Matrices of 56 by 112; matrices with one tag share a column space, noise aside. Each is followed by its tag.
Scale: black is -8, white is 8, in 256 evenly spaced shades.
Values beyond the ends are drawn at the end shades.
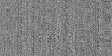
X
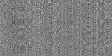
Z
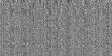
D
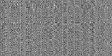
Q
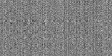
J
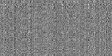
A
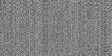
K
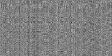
Q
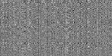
Z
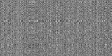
J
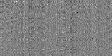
A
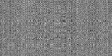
J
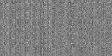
Z
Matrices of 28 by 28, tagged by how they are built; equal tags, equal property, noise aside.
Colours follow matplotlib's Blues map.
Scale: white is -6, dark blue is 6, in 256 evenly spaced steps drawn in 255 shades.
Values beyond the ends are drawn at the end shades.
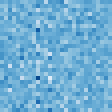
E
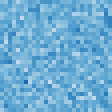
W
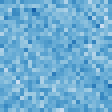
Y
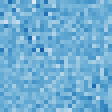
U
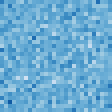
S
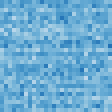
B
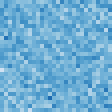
Y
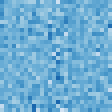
E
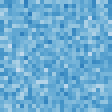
W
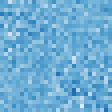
U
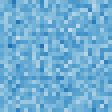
S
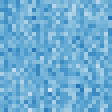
B
